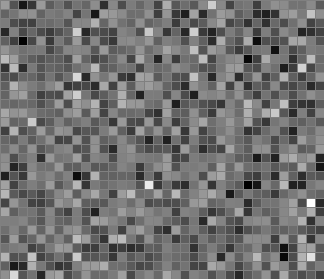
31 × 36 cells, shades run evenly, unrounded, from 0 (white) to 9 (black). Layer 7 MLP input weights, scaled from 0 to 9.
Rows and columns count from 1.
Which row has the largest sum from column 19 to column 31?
21
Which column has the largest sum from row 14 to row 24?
28
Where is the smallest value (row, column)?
23, 35
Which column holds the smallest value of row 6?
22
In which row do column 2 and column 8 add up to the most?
30
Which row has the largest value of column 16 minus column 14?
11
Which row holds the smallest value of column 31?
13
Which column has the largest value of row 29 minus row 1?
32
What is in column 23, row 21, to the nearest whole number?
4
